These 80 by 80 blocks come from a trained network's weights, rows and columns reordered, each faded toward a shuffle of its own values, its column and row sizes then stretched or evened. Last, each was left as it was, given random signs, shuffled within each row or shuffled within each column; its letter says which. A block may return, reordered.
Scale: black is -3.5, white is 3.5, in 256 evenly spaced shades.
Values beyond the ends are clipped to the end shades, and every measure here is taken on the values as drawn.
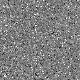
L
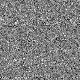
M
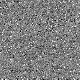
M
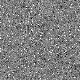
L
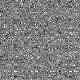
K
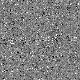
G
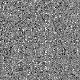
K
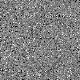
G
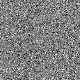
G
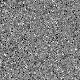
L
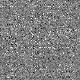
K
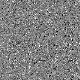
G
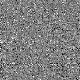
K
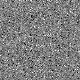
G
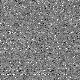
M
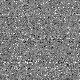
M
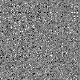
G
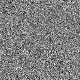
M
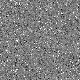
L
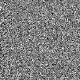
G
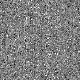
L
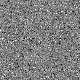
M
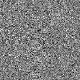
K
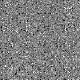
K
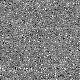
M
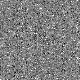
L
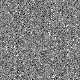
L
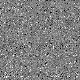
G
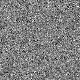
M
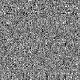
K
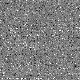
M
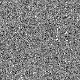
G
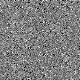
G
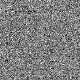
G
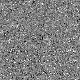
M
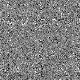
G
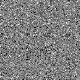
K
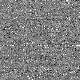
M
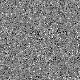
G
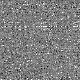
K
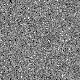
L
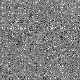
K
